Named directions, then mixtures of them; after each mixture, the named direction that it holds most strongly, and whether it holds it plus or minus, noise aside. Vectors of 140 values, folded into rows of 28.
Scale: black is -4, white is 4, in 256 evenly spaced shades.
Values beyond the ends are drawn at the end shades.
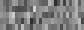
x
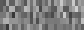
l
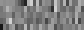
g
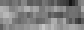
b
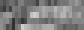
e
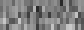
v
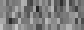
v, plus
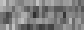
e, minus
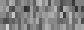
l, minus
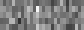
v, minus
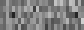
x, minus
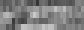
e, plus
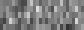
v, minus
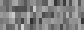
x, plus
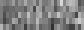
v, minus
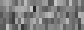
x, minus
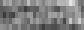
b, minus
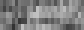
e, plus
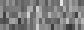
v, minus
